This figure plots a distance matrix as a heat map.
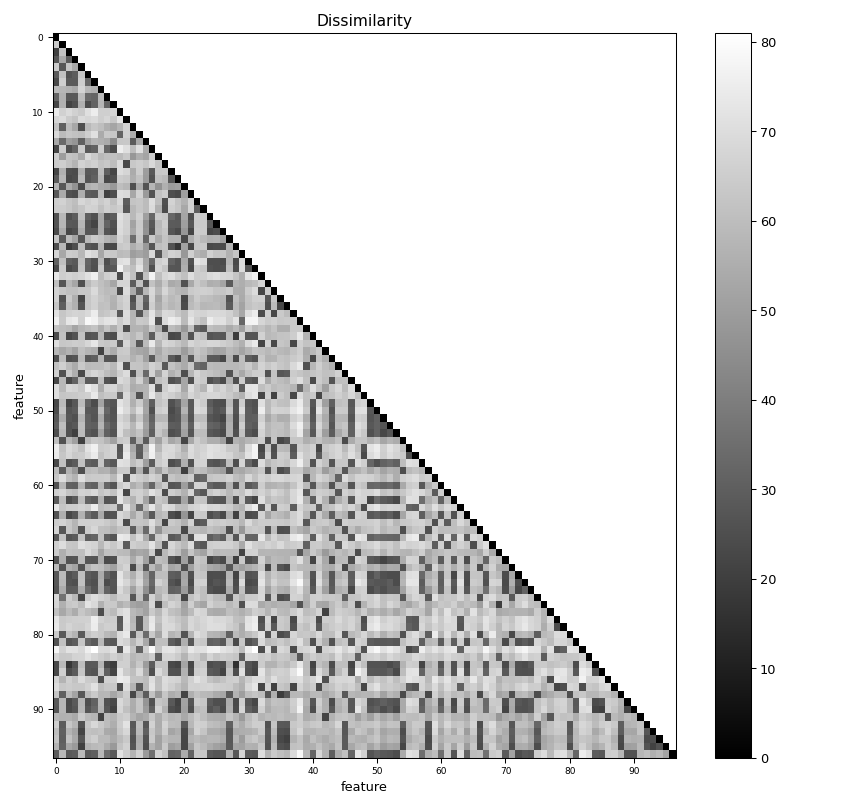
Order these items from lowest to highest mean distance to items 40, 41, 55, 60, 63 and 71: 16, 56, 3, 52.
56, 3, 52, 16
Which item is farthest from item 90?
38
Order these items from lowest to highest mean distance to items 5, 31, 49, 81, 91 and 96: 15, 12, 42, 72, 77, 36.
72, 15, 42, 77, 12, 36
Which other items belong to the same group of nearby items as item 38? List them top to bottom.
16, 29, 47, 69, 76, 83
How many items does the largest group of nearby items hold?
40
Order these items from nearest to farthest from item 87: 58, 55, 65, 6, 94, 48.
48, 55, 94, 58, 65, 6
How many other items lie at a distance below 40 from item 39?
9
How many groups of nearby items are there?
6
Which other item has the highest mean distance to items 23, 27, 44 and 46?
82
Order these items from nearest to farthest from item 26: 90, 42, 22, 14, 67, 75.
90, 67, 14, 42, 75, 22
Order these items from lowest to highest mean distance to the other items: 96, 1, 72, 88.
72, 96, 88, 1
